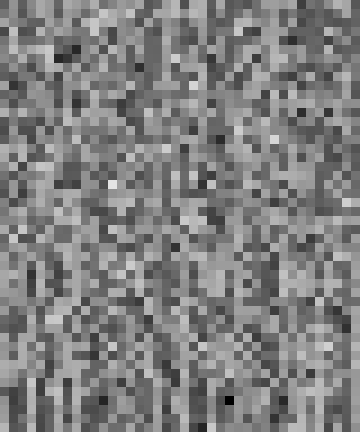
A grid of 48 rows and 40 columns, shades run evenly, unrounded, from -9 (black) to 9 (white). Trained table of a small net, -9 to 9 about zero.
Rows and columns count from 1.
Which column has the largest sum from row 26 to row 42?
21
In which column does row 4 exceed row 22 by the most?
11
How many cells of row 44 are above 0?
20
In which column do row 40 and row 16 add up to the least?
13
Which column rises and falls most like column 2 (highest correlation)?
5
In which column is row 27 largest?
2
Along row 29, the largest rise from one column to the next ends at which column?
38
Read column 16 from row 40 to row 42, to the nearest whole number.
-3 2 -3
